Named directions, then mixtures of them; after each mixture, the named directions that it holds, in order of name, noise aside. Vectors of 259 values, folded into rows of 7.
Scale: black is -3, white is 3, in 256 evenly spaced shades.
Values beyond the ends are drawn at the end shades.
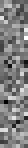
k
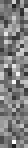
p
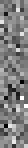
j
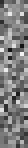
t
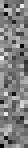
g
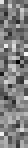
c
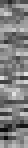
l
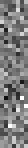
j.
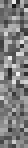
p.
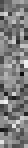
g, k.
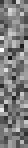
t.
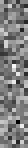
c, k, p.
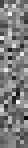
t.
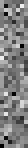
g.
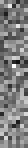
c, k, p.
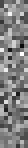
t.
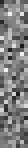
t.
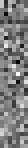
c, g, p.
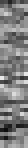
l.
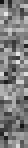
c, l.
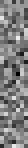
g, k, p.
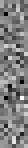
c, j.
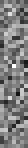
k, p, t.
